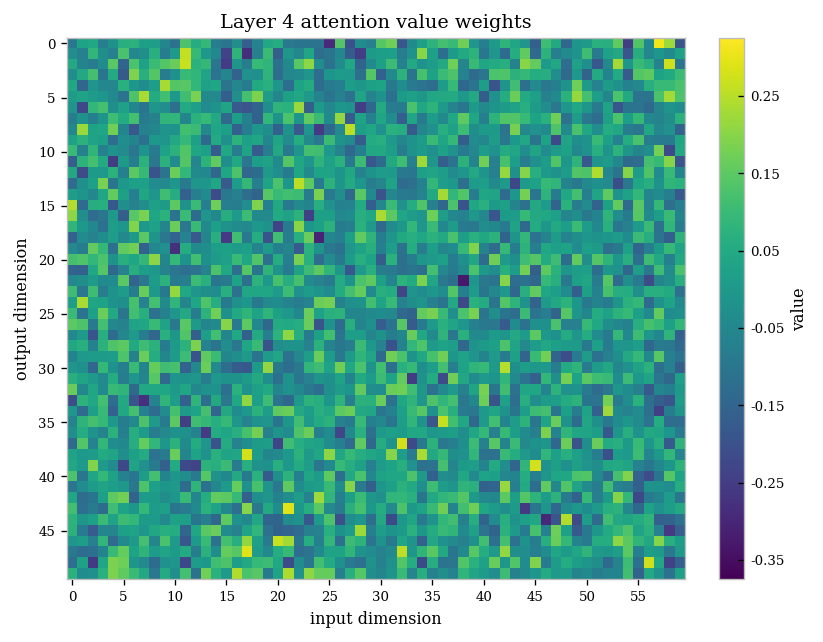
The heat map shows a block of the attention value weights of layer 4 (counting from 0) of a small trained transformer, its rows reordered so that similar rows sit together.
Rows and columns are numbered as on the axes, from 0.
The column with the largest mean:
42
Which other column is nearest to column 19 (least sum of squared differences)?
26
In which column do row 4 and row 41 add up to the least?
41
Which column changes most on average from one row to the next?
17
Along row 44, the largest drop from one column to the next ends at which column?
49
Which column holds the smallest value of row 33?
7
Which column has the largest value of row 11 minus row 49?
58
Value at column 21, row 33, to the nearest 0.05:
-0.15
